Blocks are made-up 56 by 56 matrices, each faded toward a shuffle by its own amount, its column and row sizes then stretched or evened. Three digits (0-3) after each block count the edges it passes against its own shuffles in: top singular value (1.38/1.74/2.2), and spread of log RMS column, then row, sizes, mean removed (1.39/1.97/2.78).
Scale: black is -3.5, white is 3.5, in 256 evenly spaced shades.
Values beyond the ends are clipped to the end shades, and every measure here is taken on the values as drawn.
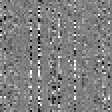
2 3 0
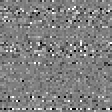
2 0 3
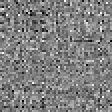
2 1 2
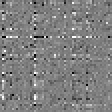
3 2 2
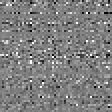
2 1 3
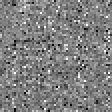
1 2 0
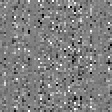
0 3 0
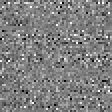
0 0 2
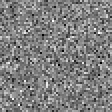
0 0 0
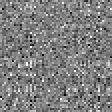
2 1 0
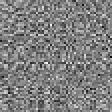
3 0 2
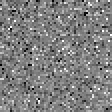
0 0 0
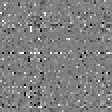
2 2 2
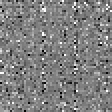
1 2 1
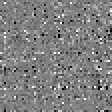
0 2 2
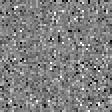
0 1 1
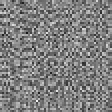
3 1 1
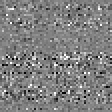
0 1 3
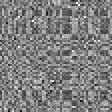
3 0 0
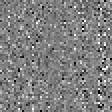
1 2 0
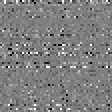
1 1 3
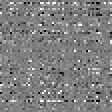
2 2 3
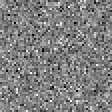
0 0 1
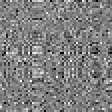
3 0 2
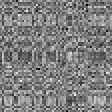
3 1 0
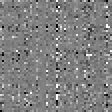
2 3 2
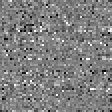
1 1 2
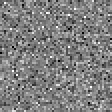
0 0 0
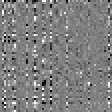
3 3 1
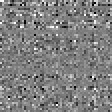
0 2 3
